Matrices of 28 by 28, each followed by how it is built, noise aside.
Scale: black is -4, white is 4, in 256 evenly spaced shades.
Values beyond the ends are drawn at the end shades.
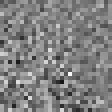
lower triangular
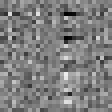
low rank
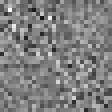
block diagonal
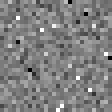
sparse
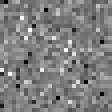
sparse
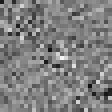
block diagonal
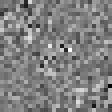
block diagonal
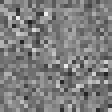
block diagonal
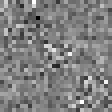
block diagonal
